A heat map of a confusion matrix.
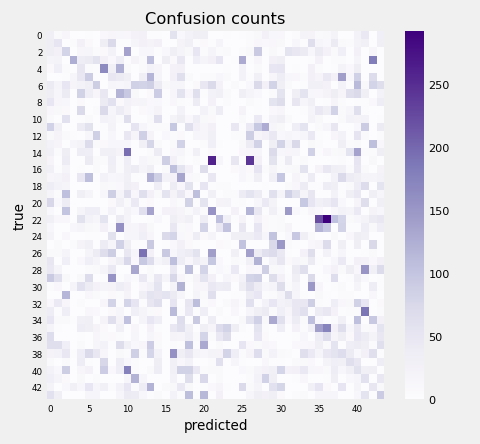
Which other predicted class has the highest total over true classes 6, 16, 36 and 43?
20
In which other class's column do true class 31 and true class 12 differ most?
2
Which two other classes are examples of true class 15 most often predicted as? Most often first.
21, 26
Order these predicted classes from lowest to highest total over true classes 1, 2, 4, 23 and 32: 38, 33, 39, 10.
39, 33, 38, 10
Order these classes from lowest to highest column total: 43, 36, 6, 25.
6, 25, 43, 36
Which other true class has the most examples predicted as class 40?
14
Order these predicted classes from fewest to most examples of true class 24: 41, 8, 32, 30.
30, 41, 8, 32
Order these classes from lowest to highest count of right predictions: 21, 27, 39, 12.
39, 12, 27, 21
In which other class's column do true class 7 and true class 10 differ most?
9
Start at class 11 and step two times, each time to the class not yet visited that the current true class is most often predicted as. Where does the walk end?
41
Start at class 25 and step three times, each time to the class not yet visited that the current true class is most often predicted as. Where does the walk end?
29
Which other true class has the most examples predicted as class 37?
22
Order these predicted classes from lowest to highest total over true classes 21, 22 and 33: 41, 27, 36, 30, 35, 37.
30, 27, 37, 41, 35, 36
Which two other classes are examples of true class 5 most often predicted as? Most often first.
38, 13
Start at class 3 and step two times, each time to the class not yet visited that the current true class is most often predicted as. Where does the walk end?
13
